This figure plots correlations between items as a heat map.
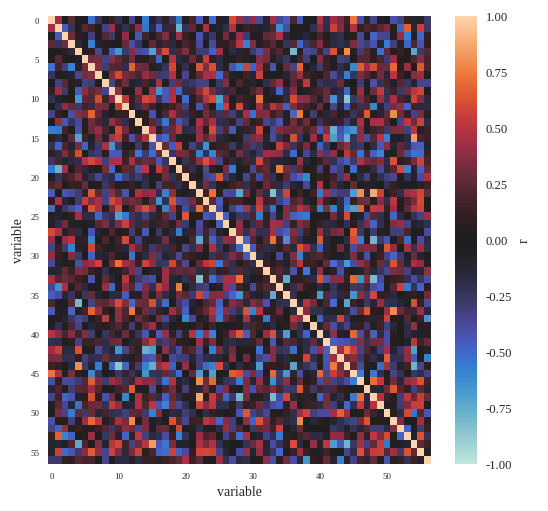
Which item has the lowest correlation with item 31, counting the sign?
44
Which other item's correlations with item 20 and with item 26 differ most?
25
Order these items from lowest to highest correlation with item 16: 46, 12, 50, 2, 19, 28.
46, 28, 12, 2, 50, 19
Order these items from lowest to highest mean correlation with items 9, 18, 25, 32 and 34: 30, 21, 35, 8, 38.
38, 8, 30, 35, 21
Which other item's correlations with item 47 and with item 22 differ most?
33
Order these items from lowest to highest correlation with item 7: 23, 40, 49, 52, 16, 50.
16, 50, 40, 52, 49, 23
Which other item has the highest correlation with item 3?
28
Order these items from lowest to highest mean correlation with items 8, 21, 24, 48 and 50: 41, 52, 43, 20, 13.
20, 52, 41, 43, 13
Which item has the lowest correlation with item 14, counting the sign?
42
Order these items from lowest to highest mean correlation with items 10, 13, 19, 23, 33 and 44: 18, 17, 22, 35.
35, 22, 17, 18
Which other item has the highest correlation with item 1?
53
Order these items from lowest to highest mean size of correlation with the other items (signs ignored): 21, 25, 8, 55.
21, 8, 25, 55
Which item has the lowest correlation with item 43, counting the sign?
56
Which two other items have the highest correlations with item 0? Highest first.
45, 27
